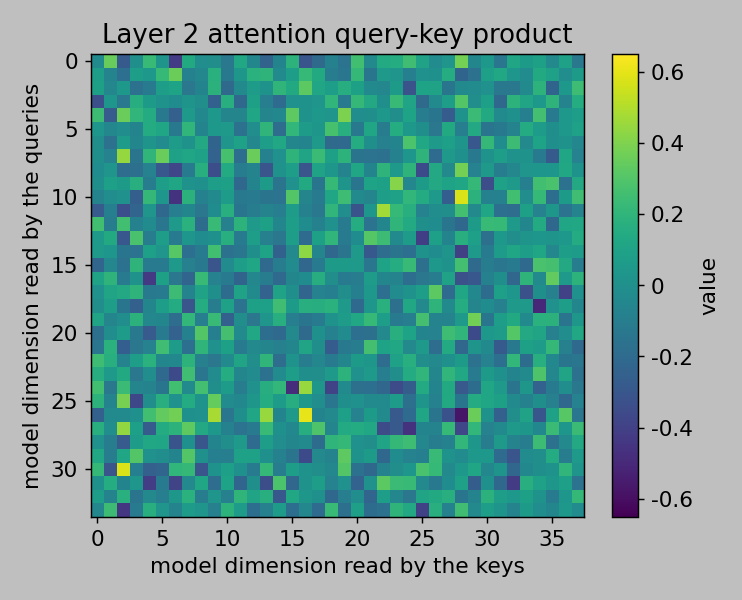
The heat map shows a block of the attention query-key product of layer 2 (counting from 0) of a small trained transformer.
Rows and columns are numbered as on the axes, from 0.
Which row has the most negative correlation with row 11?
27
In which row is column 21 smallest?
14
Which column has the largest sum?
34
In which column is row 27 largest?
2
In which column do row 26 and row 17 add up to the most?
6
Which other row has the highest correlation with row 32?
12
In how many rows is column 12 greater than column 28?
15
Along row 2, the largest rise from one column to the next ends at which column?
25
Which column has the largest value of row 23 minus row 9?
30
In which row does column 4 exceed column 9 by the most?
7
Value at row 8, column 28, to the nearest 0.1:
0.4
